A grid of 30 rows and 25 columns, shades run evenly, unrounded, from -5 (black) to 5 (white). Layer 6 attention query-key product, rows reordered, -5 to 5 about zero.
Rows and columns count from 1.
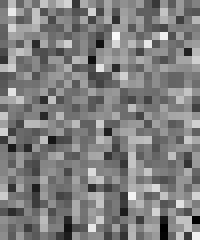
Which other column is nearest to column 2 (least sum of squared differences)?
14
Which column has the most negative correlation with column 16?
12
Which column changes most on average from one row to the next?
25
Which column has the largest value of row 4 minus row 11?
2
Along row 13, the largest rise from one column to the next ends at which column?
7
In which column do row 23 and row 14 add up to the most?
17
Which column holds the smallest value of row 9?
15
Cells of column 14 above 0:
14
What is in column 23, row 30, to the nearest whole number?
3
